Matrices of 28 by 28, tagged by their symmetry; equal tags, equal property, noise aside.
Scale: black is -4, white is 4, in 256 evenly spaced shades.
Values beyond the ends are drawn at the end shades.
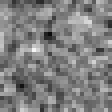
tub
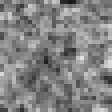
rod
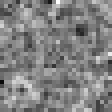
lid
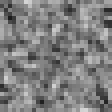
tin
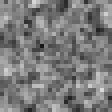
rod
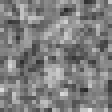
tub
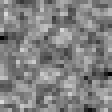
tin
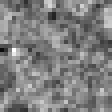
tub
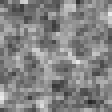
tin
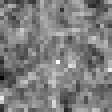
rod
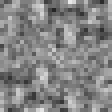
tin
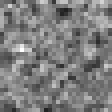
rod
